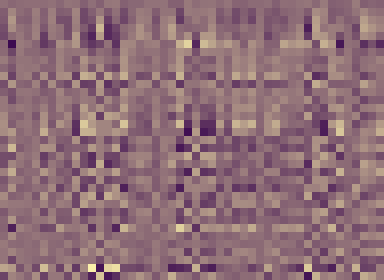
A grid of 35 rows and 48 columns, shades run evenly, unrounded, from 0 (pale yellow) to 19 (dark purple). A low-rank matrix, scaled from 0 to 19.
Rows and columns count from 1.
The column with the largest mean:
39
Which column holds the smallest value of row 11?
40
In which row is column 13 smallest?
35
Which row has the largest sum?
24
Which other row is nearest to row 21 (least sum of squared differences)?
4
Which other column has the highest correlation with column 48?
43
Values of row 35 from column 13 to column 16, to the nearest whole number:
4 18 16 11
